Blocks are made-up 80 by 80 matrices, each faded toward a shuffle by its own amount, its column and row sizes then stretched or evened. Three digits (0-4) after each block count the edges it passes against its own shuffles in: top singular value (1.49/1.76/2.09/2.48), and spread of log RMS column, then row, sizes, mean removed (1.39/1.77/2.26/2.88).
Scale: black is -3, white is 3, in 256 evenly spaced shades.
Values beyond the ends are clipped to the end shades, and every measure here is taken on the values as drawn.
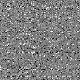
3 1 2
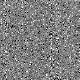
0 3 0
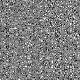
2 1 0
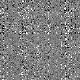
1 4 2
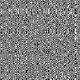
4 4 2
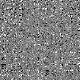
0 3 3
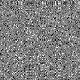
3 1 0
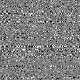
3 0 4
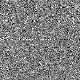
0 1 3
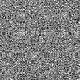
3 0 0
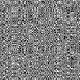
4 2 0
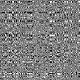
4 3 4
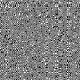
4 2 1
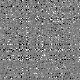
3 3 4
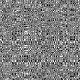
4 2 3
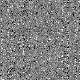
0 3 0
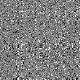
2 3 2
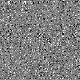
2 1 2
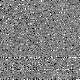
2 0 3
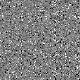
1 3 0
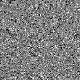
2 0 1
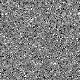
1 0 1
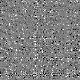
2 2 3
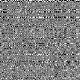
4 0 4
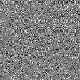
3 0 0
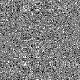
2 1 1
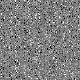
1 3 0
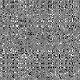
4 3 3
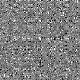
3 2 2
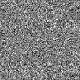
3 0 1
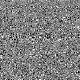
1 0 3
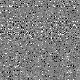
2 1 3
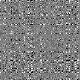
3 4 4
